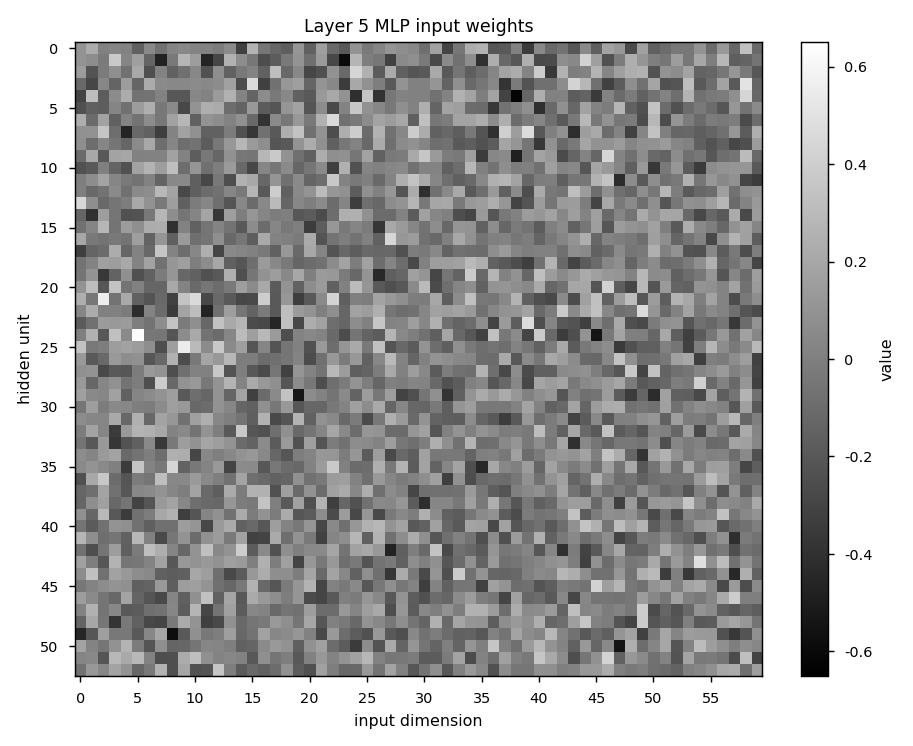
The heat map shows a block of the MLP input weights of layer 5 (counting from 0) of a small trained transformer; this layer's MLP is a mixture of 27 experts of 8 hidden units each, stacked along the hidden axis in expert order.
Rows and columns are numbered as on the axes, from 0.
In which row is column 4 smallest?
7
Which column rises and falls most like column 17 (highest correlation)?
40
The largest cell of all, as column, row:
5, 24
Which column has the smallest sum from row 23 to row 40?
49
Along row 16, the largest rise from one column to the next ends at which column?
27
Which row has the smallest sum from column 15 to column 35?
1
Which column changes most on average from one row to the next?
47
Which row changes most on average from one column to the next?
21
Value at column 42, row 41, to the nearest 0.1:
0
